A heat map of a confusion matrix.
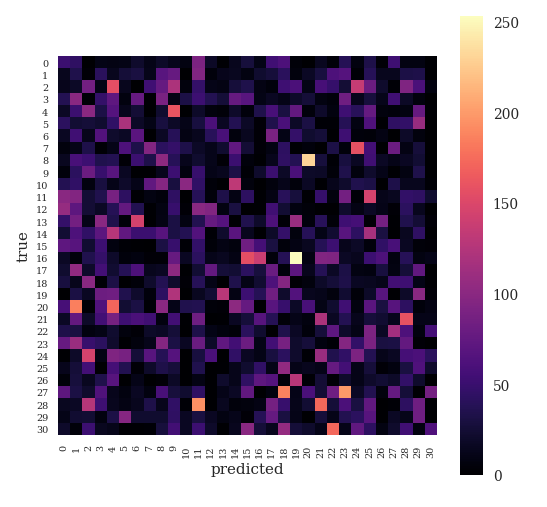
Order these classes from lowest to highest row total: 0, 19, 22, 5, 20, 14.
0, 22, 5, 19, 14, 20
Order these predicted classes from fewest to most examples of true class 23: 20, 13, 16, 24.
16, 20, 24, 13
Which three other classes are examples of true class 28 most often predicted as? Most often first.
11, 21, 2
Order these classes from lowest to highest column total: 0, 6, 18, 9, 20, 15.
20, 6, 0, 15, 18, 9
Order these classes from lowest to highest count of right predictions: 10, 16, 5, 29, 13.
13, 29, 10, 5, 16
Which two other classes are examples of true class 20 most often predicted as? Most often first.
1, 4
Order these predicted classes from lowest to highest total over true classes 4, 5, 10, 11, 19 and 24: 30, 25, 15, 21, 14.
30, 15, 21, 14, 25
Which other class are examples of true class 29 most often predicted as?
5
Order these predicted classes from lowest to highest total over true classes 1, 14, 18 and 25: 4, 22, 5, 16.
16, 5, 22, 4
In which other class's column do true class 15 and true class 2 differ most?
4
